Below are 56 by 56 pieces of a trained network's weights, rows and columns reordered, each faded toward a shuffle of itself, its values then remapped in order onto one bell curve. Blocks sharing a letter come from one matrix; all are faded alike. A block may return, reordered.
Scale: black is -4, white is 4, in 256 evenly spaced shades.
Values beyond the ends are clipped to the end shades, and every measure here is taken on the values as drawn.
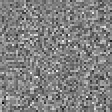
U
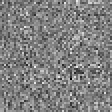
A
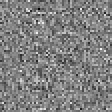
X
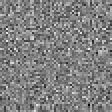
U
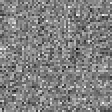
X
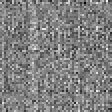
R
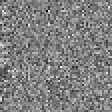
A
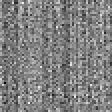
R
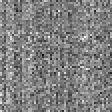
R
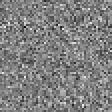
U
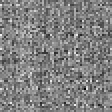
R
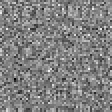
U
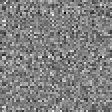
U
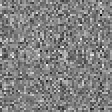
A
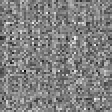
R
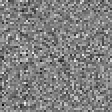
A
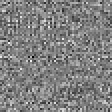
X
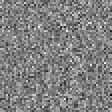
A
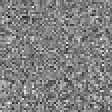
A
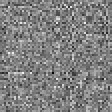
X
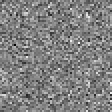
A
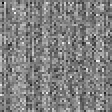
R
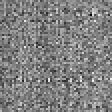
R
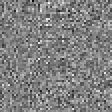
A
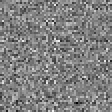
U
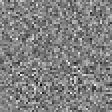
A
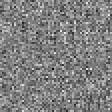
A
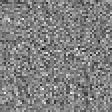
U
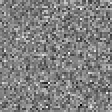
A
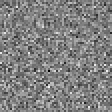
U
